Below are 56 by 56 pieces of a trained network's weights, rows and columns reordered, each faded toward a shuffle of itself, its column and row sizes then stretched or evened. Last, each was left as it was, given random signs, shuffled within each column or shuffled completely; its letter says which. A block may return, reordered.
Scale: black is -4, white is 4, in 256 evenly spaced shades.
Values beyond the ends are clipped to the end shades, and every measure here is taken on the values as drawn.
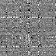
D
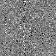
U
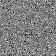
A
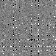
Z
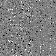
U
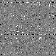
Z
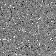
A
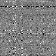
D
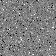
A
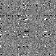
Z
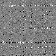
Z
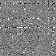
D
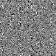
U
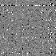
D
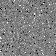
A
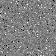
A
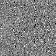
U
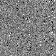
U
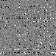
D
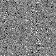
U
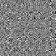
D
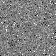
A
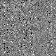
U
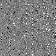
U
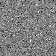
A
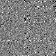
Z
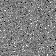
A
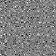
D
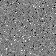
A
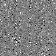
U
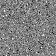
A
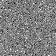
A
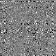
Z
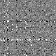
D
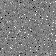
A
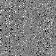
U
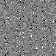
U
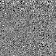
Z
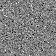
A
